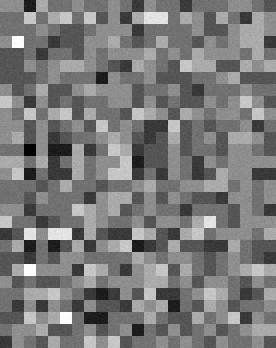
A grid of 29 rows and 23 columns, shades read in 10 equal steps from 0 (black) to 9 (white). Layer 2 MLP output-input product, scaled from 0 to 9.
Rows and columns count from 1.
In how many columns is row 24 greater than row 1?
11
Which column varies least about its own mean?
20
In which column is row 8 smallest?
17
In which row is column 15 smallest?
26
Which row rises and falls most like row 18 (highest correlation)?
1
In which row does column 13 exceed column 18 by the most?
2
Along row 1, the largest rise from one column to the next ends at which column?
4
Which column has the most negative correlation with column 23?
10
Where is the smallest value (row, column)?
13, 3
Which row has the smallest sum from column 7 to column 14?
25
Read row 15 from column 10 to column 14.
7 7 2 4 2
